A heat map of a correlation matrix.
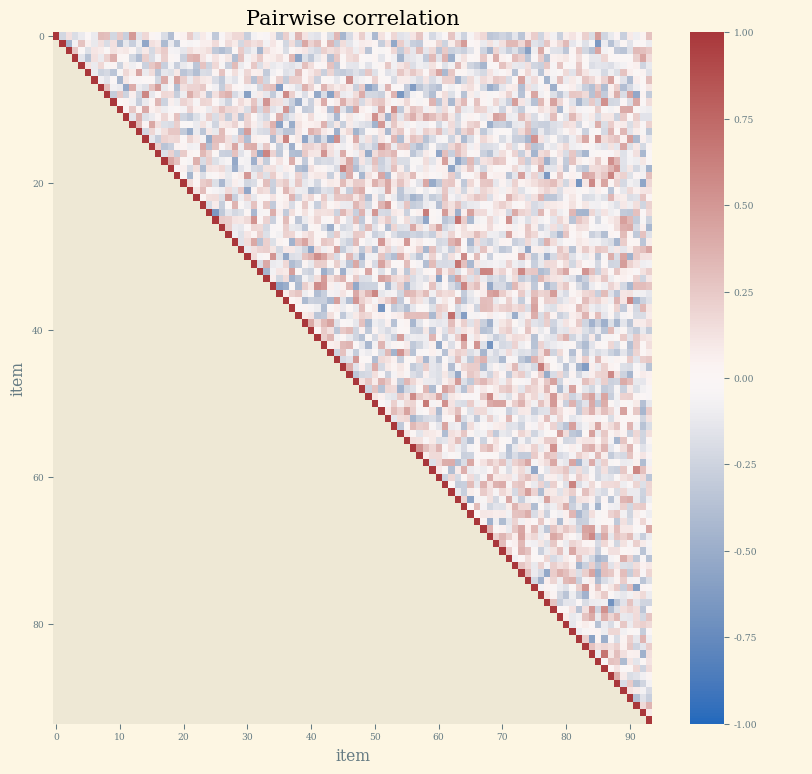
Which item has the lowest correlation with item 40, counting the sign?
29
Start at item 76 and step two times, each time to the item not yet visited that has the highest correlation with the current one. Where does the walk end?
18
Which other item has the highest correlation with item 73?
32
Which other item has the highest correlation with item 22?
27
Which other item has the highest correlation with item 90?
36
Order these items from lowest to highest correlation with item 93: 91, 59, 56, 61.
56, 59, 61, 91
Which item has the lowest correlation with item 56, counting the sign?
7
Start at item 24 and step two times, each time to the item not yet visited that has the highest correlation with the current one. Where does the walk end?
50
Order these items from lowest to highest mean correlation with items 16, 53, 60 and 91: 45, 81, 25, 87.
25, 87, 45, 81
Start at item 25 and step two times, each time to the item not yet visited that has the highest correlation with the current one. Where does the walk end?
31
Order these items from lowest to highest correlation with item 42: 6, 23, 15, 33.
6, 23, 15, 33
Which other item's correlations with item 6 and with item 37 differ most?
51
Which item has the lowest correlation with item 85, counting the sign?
1
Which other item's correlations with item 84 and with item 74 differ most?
86
